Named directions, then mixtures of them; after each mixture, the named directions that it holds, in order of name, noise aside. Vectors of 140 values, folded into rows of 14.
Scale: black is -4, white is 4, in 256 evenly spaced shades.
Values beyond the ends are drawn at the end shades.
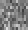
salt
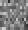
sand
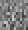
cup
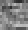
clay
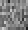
cup, sand.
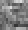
clay.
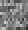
clay, cup, sand.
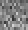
clay, cup, salt.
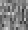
cup, salt, sand.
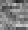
clay.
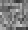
clay, cup, sand.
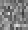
clay, cup, salt.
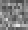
clay, salt.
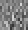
cup.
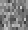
salt, sand.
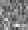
clay, salt.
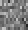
sand.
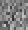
cup.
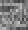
clay, cup, sand.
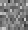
sand.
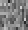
salt, sand.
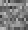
clay, sand.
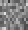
sand.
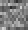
clay, sand.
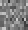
sand.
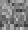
clay, cup, sand.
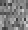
salt, sand.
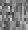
cup, salt, sand.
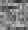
clay, sand.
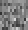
clay, salt, sand.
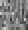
cup, salt, sand.
